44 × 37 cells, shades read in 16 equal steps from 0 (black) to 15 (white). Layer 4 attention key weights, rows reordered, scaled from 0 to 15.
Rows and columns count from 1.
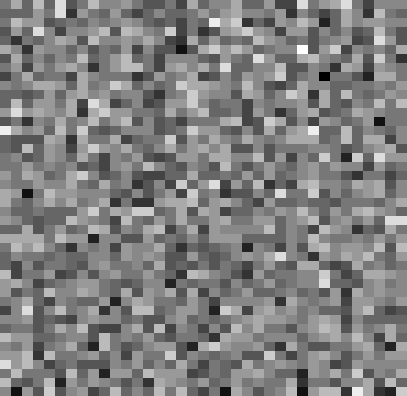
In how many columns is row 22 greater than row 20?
22
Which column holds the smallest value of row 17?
7
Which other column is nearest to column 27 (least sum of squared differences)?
34
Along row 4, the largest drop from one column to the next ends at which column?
17
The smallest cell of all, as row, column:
9, 30
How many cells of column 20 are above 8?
14
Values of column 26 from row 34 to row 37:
3 8 9 7
